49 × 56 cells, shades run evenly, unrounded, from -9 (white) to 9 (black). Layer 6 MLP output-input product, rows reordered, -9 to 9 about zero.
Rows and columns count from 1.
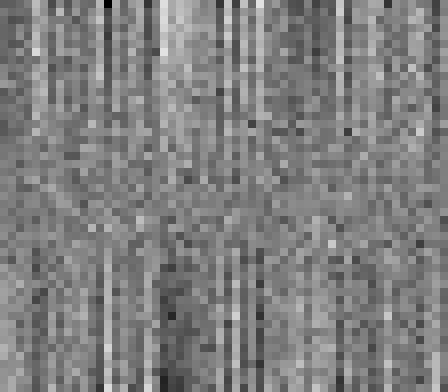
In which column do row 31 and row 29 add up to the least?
42
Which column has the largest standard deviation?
21
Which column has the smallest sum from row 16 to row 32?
29
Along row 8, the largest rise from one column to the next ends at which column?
44
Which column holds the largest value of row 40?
22
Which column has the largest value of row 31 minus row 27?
53
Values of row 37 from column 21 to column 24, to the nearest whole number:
3 3 4 2
